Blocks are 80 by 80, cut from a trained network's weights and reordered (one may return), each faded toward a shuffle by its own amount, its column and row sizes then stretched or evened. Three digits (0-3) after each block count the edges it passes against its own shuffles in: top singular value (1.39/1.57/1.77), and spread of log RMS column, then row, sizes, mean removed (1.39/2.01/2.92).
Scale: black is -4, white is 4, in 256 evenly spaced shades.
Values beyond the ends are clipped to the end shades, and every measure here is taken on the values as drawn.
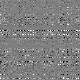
3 2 3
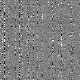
2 3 0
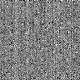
1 0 1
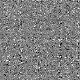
0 2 1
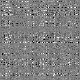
1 2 3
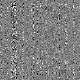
0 3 1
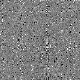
0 2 1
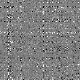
1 2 2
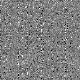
0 2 0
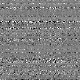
2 1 3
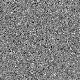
0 0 1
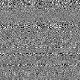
3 0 3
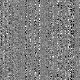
2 3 0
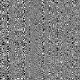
3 3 1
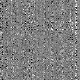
1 3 1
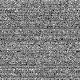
3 0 1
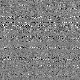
0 0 3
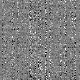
0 3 0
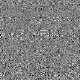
0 1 3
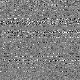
1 0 3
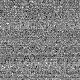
2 0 0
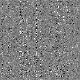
0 2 1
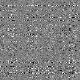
0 2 3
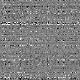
3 2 3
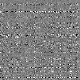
2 2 3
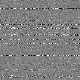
2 0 3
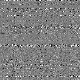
1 1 3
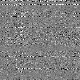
2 1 3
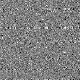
2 1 2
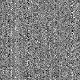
1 2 0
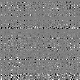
1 2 3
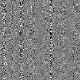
3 3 1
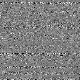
0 0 3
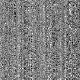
3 2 1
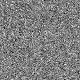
0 0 0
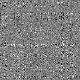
1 2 2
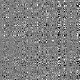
3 3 2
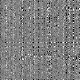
3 3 2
